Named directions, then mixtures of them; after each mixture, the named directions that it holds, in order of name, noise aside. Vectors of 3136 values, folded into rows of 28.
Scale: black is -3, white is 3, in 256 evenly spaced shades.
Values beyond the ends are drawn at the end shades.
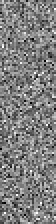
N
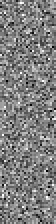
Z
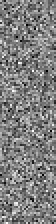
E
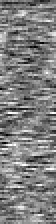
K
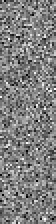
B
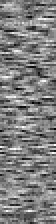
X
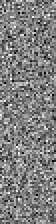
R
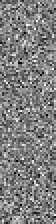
B, E, N.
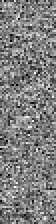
B, N, X.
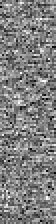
X, Z.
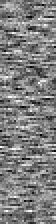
X.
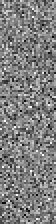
N, R, Z.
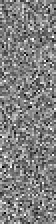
N.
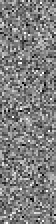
E, N.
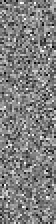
B, Z.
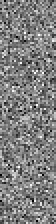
B, E, N.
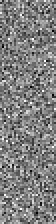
N.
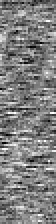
K.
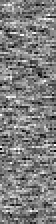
R, X.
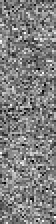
E, K, N.
